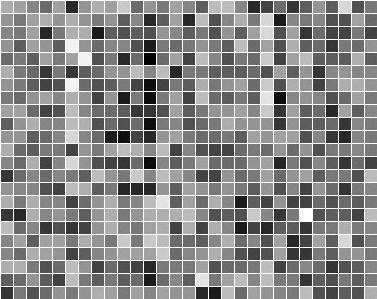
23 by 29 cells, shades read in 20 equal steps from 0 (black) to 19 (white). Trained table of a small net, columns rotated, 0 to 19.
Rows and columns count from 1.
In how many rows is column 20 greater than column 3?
8
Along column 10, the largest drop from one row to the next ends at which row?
13
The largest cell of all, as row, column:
17, 24
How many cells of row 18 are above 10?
8
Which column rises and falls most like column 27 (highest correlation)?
10
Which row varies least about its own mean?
12
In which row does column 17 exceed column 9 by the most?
11
